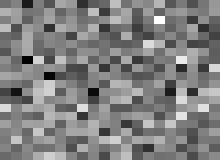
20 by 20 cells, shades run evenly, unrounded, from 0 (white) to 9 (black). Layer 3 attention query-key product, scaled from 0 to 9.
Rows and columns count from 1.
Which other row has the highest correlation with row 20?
11
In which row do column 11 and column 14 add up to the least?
18
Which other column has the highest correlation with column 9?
16
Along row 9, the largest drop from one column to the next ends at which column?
20
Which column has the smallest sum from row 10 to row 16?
17
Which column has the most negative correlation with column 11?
8
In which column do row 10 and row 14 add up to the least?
1
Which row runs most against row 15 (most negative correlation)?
19
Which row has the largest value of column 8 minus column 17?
15
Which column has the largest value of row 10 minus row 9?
5
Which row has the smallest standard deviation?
7
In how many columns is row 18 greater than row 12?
10
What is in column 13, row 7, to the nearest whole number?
4
